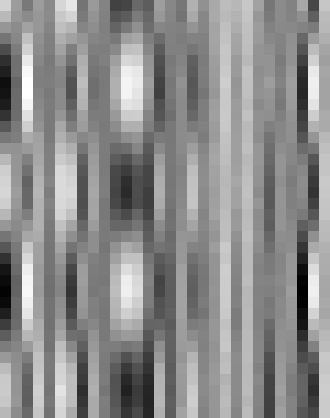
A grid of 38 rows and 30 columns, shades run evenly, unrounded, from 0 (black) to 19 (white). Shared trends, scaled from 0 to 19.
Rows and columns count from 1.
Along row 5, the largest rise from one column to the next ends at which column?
29
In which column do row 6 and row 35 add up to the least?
28
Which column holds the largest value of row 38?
6
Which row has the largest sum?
1
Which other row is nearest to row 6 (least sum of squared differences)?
11
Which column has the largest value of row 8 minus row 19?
12
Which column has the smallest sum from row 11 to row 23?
14
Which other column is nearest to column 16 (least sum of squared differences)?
5
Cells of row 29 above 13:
7
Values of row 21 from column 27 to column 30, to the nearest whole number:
10 7 8 14
